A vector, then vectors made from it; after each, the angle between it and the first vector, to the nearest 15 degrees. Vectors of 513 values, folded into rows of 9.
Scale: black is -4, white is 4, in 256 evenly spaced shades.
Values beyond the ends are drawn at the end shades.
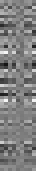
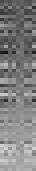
135 degrees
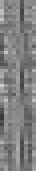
60 degrees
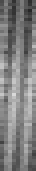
105 degrees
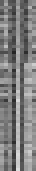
120 degrees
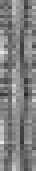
60 degrees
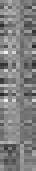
30 degrees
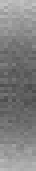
105 degrees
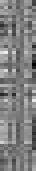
45 degrees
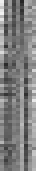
60 degrees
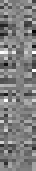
30 degrees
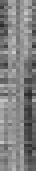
60 degrees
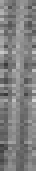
45 degrees
